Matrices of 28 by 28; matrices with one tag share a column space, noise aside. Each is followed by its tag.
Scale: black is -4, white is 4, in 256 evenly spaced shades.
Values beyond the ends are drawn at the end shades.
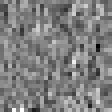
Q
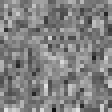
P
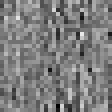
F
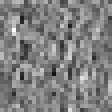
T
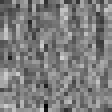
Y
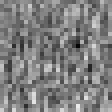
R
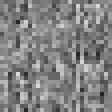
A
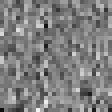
Q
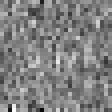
P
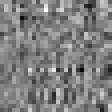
F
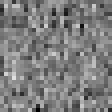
Q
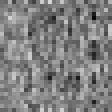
T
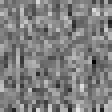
P
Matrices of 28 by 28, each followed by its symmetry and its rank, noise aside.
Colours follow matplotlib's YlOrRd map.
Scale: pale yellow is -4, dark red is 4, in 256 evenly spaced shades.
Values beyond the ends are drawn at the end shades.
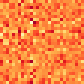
no symmetry, rank five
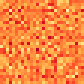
symmetric, rank six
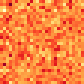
antisymmetric, rank six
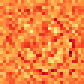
symmetric, rank six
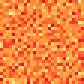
no symmetry, rank seven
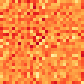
symmetric, rank six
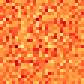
no symmetry, rank seven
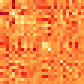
symmetric, rank five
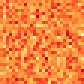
no symmetry, rank seven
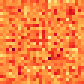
no symmetry, rank seven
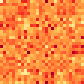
symmetric, rank five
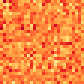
no symmetry, rank seven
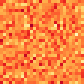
no symmetry, rank six
